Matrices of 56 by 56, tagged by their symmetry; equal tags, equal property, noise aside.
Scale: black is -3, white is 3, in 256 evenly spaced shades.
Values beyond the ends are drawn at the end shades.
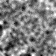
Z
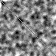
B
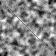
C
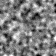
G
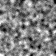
G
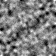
C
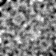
B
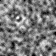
B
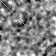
B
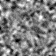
G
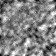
B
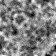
B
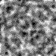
B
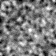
B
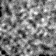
Z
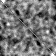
C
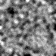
B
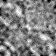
Z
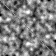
C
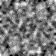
C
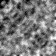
B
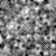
B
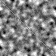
C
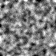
G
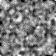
B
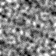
C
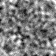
Z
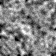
Z
